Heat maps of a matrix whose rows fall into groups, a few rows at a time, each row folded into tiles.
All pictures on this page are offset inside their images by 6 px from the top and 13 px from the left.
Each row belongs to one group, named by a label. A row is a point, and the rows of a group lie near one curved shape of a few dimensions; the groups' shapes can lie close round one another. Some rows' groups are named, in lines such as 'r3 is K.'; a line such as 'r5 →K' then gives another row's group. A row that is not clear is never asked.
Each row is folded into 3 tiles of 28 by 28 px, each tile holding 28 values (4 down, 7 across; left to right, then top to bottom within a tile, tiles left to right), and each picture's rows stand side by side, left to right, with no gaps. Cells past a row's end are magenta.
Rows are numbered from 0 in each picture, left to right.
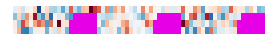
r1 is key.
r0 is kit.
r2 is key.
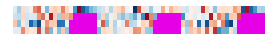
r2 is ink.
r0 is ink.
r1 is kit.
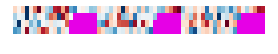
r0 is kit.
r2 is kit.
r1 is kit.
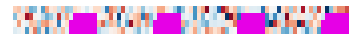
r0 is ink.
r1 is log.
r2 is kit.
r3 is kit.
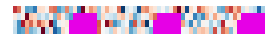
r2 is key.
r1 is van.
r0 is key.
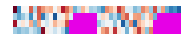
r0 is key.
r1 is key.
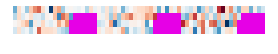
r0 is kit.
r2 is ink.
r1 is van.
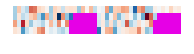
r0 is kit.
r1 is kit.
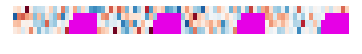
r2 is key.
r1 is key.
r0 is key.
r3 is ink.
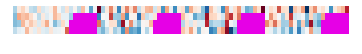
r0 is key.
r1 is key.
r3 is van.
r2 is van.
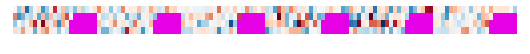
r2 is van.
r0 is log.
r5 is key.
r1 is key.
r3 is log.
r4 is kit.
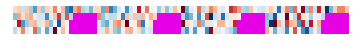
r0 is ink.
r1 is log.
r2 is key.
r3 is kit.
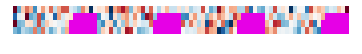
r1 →kit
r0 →key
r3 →van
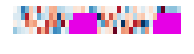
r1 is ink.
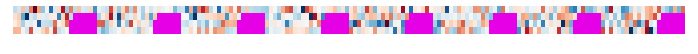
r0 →key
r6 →ink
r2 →key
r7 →van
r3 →kit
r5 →key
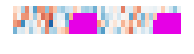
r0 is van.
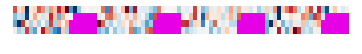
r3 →kit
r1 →van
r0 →kit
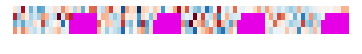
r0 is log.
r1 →van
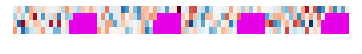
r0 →kit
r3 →ink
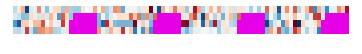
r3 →kit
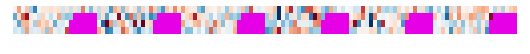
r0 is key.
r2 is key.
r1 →kit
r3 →kit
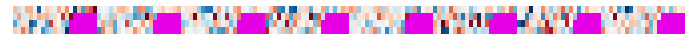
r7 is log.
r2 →log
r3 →log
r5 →kit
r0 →van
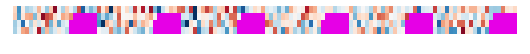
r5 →key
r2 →kit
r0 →van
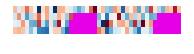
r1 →kit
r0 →van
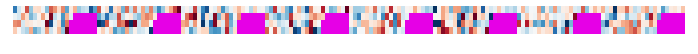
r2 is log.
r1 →kit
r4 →log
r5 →key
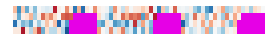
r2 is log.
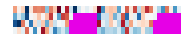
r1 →key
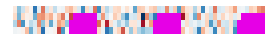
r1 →kit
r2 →ink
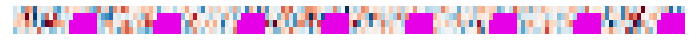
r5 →van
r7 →van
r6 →key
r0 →log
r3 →kit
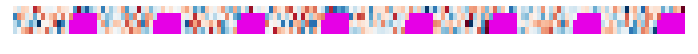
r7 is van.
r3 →ink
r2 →key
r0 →ink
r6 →log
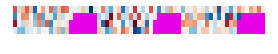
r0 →key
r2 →kit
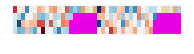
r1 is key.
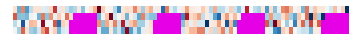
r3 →kit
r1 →key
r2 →ink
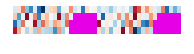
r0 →log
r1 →ink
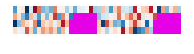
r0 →key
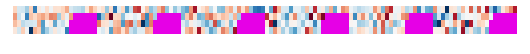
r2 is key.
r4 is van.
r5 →kit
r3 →log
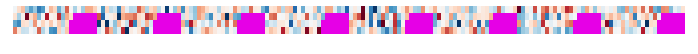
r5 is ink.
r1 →van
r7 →ink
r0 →log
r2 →kit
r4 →log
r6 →key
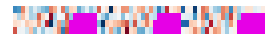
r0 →van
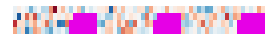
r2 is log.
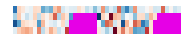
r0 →key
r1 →ink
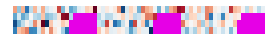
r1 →van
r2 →key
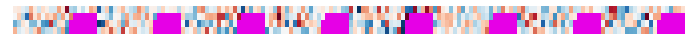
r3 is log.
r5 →key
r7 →log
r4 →van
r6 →ink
